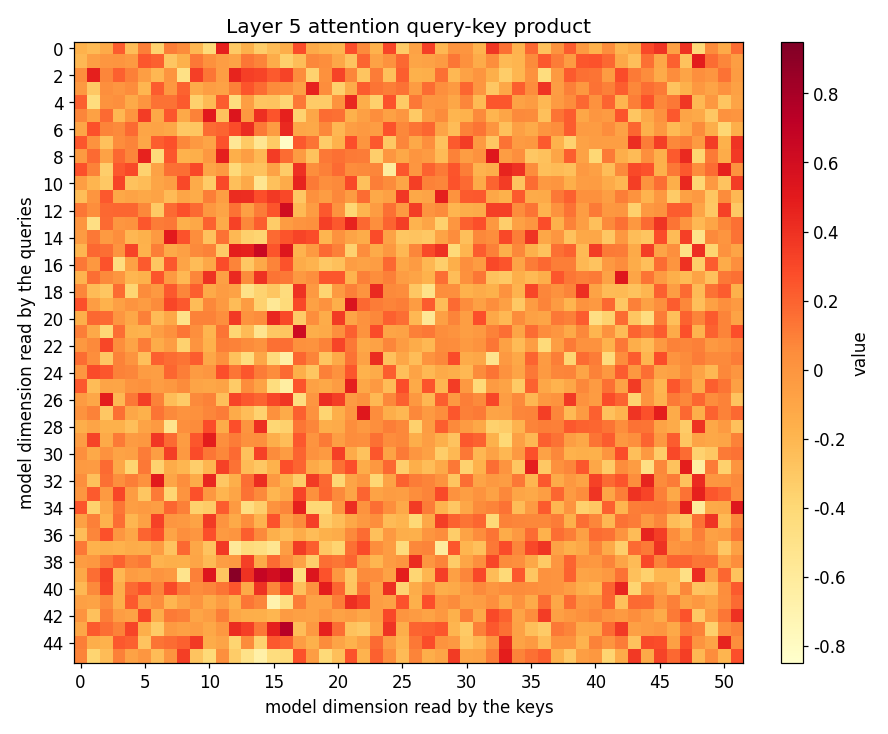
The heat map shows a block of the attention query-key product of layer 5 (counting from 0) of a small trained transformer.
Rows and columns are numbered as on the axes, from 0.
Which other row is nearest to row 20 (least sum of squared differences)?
22
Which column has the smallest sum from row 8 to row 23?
48
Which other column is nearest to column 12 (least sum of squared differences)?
14
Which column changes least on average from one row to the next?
37
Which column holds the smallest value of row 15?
47
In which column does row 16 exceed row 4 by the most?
16
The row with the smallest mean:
31
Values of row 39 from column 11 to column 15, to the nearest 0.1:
-0.3 0.9 0.4 0.7 0.6
